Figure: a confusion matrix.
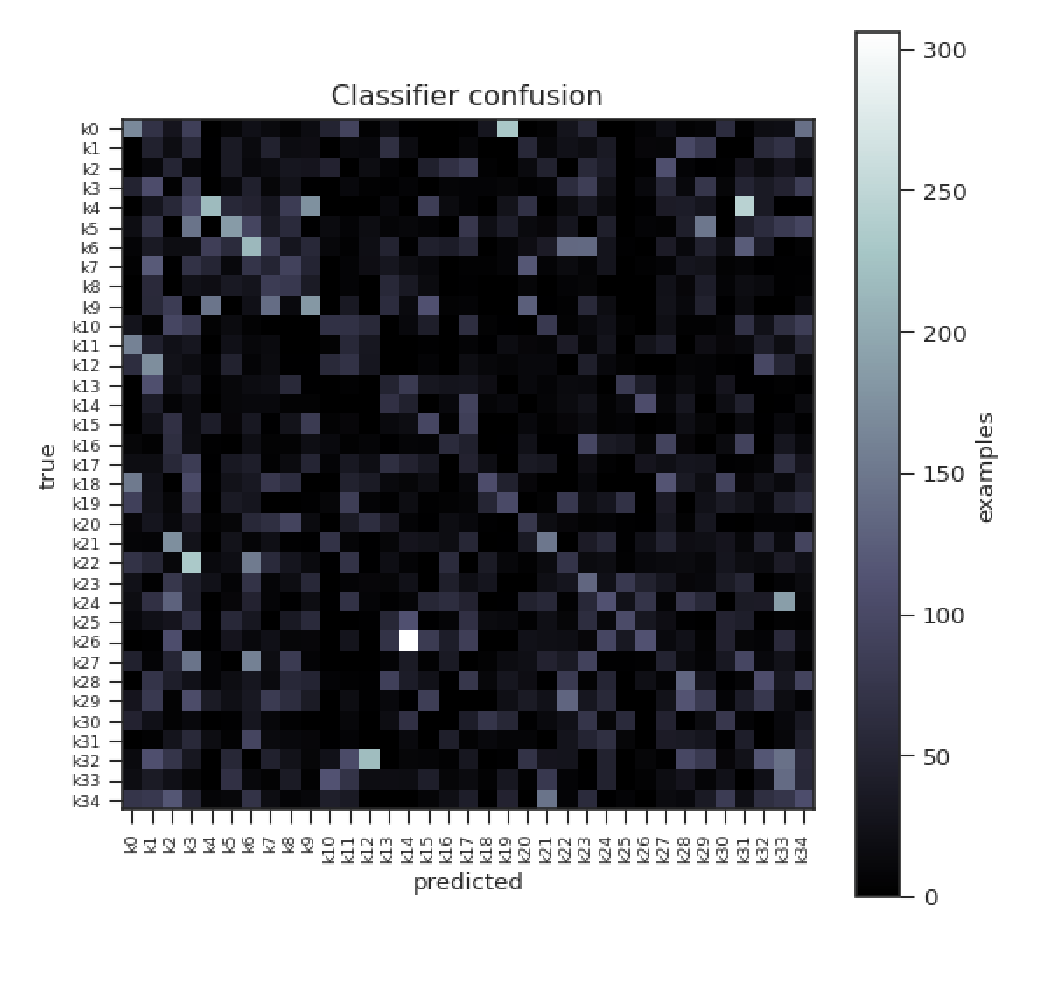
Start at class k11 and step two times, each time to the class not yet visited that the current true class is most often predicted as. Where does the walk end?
k19
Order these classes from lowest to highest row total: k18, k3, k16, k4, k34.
k16, k3, k18, k34, k4
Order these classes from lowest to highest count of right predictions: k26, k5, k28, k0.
k26, k28, k0, k5
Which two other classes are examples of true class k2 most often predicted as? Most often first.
k27, k17
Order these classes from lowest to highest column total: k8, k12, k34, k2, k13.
k12, k13, k8, k34, k2
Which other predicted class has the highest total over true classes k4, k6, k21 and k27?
k31
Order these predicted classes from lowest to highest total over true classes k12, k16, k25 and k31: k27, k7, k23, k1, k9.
k7, k9, k27, k1, k23
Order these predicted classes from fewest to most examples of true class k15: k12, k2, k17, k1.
k12, k1, k2, k17
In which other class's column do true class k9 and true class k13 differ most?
k4
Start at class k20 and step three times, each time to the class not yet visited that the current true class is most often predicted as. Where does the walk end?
k1
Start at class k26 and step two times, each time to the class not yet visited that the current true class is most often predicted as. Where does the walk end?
k17
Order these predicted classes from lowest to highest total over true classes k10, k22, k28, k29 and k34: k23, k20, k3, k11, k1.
k20, k23, k11, k1, k3
